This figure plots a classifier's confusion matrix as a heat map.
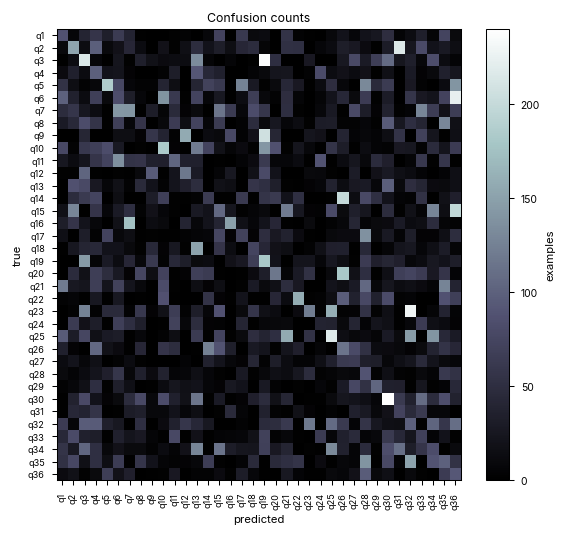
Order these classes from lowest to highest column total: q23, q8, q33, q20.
q23, q8, q20, q33
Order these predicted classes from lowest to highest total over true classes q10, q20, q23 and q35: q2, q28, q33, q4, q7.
q7, q33, q2, q4, q28
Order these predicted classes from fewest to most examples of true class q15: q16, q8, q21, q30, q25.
q8, q16, q30, q25, q21
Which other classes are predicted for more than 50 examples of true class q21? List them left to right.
q1, q4, q6, q10, q28, q35
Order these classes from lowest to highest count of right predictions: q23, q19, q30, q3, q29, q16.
q29, q23, q16, q19, q3, q30
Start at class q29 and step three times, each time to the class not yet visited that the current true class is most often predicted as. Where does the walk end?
q14
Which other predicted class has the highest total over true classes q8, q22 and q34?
q30
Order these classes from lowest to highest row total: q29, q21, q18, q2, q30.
q29, q18, q21, q2, q30
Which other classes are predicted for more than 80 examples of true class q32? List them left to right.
q3, q4, q23, q25, q34, q36
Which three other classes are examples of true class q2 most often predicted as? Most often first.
q31, q4, q33
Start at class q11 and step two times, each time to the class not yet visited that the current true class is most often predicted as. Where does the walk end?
q36
